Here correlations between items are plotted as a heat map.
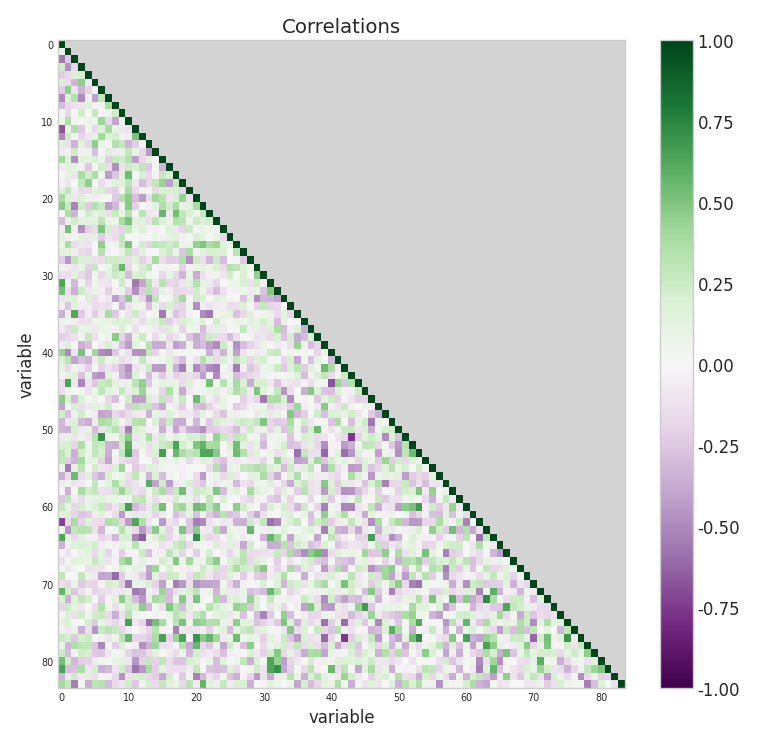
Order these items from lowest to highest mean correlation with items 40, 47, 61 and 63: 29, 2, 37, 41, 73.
73, 41, 29, 37, 2
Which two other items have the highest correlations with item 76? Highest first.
49, 34
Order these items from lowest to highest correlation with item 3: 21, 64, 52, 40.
64, 21, 52, 40
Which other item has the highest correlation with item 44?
1
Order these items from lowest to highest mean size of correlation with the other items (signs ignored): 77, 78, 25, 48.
25, 48, 78, 77
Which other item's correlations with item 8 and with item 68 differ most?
57
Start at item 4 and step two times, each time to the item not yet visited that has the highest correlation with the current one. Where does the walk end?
77
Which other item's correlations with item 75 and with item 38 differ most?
10
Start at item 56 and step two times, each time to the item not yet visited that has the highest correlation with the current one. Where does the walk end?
35
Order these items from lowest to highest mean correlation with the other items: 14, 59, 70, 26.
70, 59, 14, 26
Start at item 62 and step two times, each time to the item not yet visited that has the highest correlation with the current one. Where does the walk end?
12
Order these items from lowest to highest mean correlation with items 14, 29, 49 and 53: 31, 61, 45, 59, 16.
61, 59, 31, 16, 45
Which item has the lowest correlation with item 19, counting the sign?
28
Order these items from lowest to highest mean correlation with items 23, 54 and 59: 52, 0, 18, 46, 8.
0, 46, 8, 18, 52
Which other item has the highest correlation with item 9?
29
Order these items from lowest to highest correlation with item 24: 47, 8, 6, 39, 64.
8, 64, 47, 39, 6
